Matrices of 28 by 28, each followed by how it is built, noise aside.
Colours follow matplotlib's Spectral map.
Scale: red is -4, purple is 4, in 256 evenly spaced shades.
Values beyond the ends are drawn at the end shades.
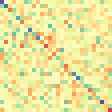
diagonal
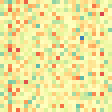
repeating rows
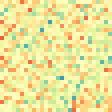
Hankel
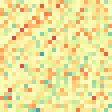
Hankel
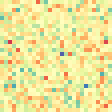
noise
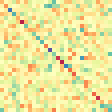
diagonal
